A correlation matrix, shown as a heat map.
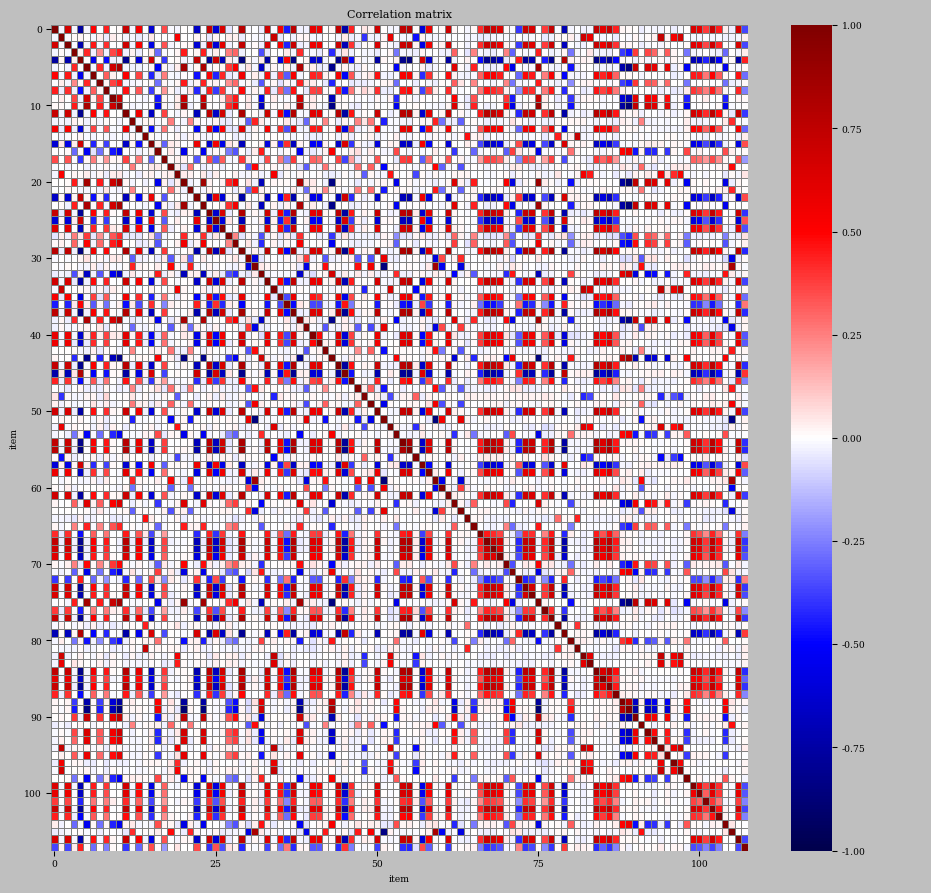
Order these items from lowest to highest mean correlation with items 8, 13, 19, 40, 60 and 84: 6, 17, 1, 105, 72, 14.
72, 105, 14, 1, 17, 6
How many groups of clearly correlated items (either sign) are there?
5
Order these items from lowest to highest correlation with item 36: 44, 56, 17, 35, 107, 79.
44, 35, 17, 56, 107, 79
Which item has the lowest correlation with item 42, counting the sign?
51
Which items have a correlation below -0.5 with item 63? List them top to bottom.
31, 59, 105
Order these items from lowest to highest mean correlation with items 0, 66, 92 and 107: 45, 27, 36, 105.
45, 36, 105, 27
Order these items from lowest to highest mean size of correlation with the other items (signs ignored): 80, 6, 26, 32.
80, 32, 6, 26
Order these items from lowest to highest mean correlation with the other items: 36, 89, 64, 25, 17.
25, 36, 89, 64, 17
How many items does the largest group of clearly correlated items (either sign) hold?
50
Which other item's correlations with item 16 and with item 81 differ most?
14
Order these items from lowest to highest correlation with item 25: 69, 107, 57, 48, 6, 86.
86, 69, 6, 48, 107, 57
